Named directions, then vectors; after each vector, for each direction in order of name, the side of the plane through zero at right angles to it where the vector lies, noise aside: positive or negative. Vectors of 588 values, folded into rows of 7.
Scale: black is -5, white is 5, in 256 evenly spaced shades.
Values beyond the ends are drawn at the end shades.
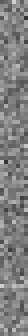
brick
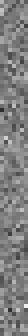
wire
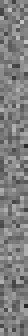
negative, negative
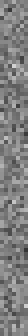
positive, positive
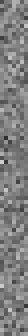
positive, negative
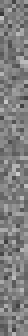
negative, negative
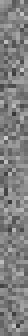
negative, positive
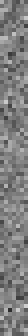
negative, positive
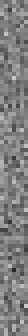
positive, positive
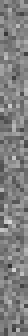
negative, negative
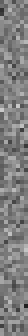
negative, negative
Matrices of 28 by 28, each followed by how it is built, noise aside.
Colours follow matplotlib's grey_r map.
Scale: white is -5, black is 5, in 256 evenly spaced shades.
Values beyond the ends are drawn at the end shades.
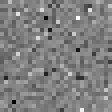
sparse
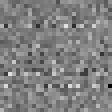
uneven rows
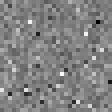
sparse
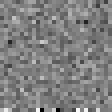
uneven rows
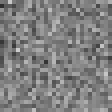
blocks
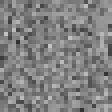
blocks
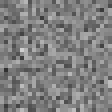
repeating rows
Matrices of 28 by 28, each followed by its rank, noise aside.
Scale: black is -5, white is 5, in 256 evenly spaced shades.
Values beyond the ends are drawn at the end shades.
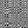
two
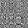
four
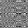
two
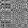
three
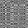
two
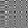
one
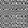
two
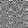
three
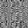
four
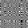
two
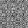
four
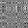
three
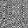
four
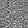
three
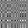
one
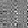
two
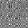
three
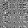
three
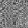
four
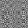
three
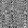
four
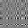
one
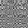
three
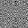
four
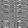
two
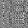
four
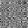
three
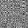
four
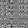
three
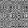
three
